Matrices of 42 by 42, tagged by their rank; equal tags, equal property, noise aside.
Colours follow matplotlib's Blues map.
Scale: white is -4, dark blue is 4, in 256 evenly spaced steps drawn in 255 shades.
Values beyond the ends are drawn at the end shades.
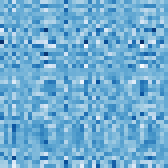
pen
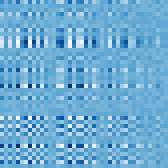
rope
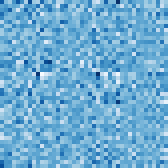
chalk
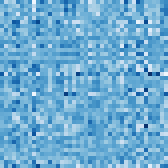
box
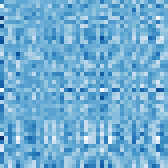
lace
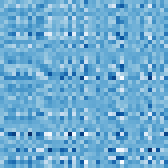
lace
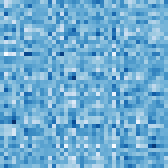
pen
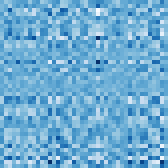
lace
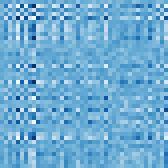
rope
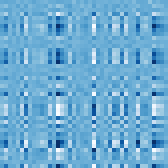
rope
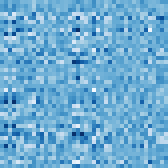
pen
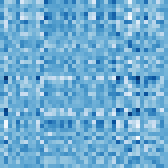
lace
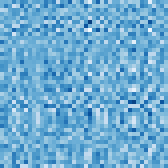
box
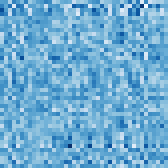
pen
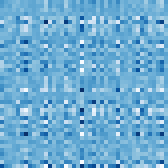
lace
